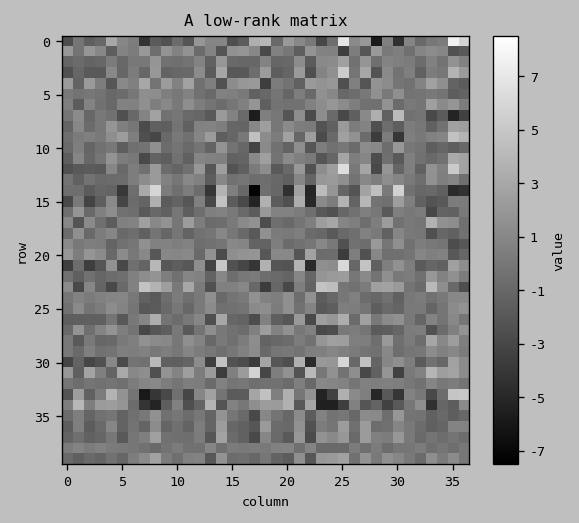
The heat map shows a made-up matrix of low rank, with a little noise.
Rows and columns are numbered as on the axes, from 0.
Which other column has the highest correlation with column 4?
18
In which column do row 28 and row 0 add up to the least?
28
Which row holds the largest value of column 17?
31
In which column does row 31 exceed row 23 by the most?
17
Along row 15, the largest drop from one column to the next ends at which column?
22
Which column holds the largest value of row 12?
25
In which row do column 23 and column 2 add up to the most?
23
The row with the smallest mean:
7
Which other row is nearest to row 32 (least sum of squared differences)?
13
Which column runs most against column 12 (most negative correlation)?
15
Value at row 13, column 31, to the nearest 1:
0
